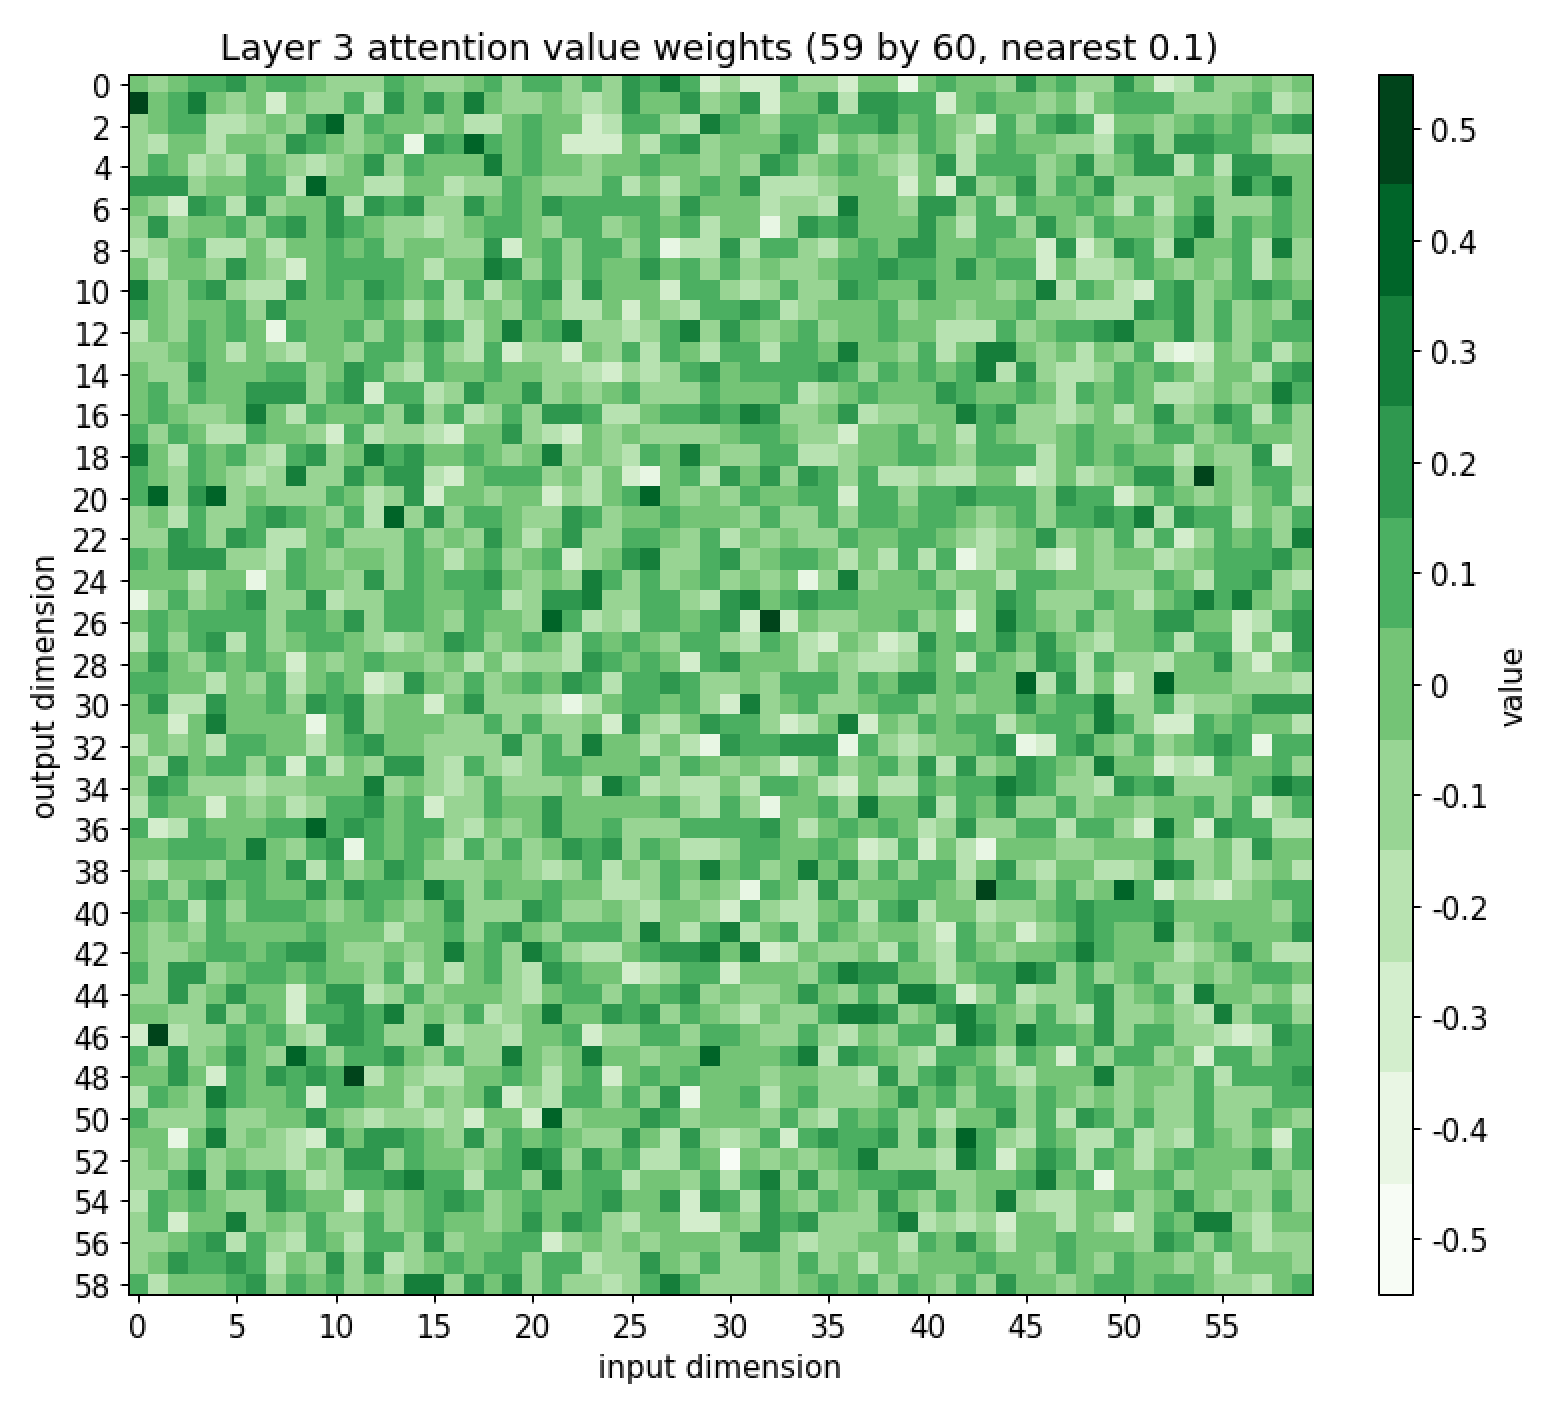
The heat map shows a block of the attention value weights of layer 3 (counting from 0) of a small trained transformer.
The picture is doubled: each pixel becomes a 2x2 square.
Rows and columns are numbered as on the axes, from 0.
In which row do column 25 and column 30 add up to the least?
43
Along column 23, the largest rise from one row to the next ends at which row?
47
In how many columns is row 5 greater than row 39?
24
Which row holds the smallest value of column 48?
8
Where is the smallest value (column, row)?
30, 52
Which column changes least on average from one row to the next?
56
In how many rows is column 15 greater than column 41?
22
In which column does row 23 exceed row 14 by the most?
26
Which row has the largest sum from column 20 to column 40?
25
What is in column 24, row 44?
-0.1
